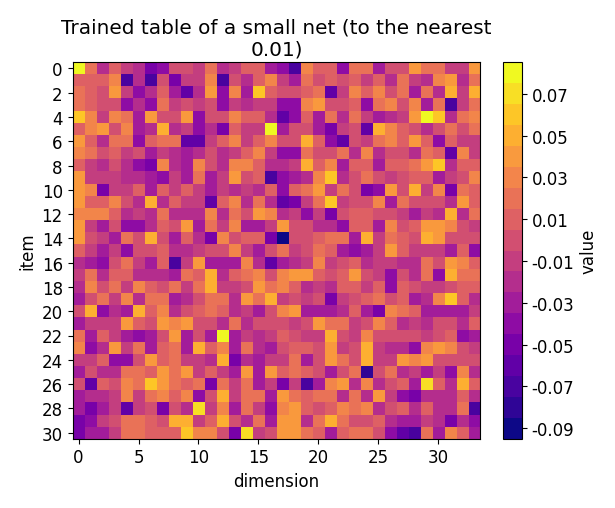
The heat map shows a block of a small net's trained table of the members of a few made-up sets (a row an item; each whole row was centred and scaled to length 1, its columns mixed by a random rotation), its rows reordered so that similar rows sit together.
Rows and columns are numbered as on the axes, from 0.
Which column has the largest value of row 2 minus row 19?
33
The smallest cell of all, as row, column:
14, 17
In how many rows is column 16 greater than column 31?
11
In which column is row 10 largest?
28
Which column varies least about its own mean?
23
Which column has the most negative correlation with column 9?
27
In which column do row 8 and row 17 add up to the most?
19
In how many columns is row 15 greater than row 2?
13
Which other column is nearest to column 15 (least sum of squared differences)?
3
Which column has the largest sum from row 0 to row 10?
0
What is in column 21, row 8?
0.03
